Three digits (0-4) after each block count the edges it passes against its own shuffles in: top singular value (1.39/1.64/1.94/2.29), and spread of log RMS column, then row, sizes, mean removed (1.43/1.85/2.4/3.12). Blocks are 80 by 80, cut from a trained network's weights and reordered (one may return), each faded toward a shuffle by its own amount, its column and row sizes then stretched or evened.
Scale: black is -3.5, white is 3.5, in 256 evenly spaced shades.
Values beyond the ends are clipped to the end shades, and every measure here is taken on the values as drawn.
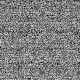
1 1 1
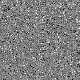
2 0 0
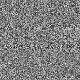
1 0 3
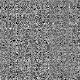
0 4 2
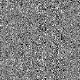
0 4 1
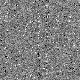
1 1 0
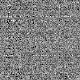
0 3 3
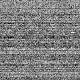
4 1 1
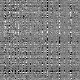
4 4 2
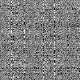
2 4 1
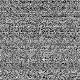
2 2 3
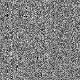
1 3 0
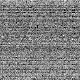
4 2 2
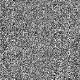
0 3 1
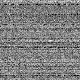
4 1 3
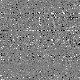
2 2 3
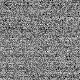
1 1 2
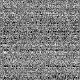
3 3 2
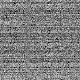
4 3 0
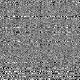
1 1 4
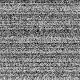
4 1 1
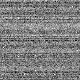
4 1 2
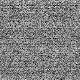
2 2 1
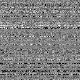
3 1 4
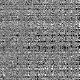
4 4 2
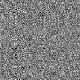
3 1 2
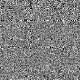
1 2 3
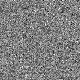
1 0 0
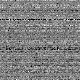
4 1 4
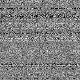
2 1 4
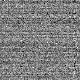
3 2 1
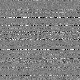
2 0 4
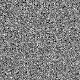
0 1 1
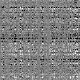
4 4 3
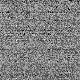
1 1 2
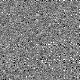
2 1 1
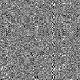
3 2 1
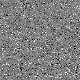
0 0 2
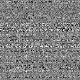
1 2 4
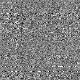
0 1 4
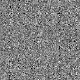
0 2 2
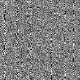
0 4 1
